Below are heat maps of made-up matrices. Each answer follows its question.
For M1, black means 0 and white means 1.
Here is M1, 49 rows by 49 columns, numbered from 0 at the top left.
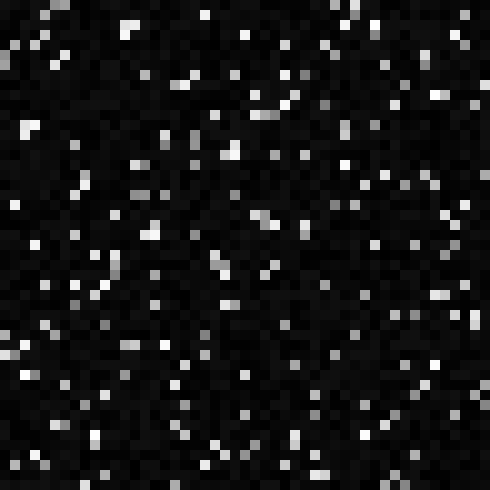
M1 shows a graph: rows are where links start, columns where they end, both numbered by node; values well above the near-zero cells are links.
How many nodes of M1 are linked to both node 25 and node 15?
0
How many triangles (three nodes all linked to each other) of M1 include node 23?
5
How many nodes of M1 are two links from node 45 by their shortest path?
9
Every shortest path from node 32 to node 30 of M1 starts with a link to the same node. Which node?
node 28
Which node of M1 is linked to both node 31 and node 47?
node 39
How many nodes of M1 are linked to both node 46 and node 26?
0
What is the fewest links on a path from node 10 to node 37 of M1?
4
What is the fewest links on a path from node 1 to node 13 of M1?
5
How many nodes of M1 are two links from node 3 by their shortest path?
9
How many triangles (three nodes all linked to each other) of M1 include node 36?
3
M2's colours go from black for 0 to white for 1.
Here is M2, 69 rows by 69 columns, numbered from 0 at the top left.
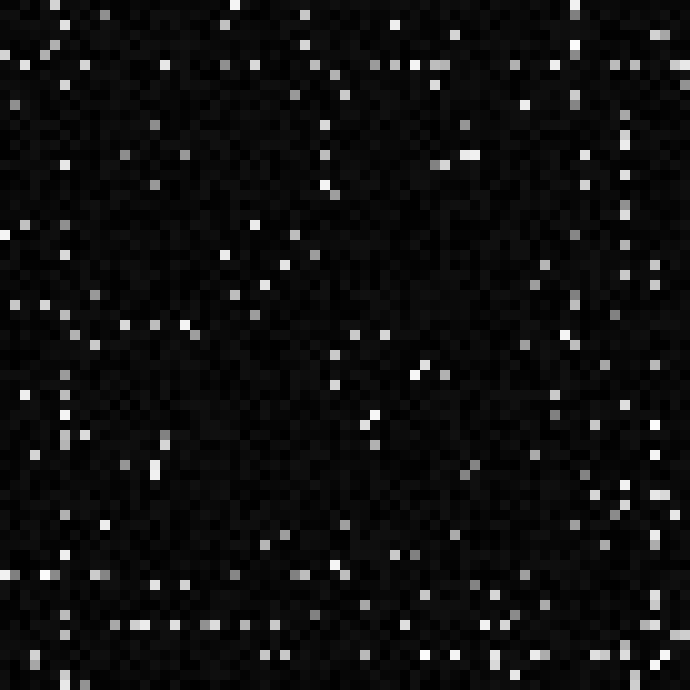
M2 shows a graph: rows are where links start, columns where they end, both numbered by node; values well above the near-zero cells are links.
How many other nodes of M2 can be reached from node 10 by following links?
11
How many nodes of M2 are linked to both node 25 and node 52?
0
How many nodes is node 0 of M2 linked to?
3
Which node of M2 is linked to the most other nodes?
node 6
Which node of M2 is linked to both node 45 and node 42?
node 65
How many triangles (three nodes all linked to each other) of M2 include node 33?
0
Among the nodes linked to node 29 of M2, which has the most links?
node 57
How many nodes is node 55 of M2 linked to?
3
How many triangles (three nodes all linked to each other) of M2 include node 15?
6
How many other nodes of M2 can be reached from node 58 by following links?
6
